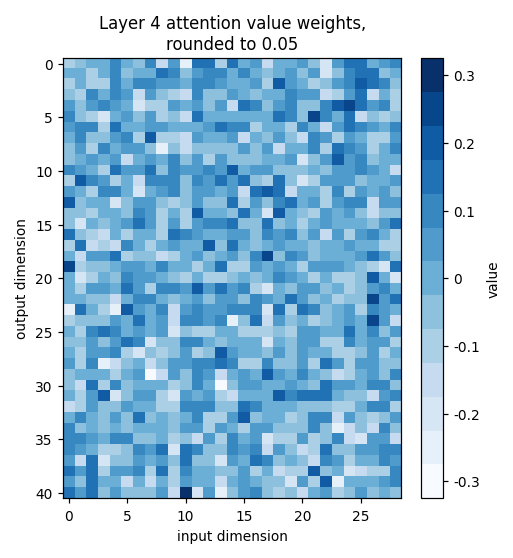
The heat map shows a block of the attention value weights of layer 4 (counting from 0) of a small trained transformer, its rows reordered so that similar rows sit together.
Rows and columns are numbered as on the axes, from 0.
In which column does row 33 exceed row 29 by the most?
7
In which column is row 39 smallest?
23
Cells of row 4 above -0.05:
19
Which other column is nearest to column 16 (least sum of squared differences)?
27
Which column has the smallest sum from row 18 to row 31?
1
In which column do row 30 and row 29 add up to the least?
13
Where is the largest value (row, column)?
40, 10
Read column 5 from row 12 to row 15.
0 -0.05 -0.05 0.05
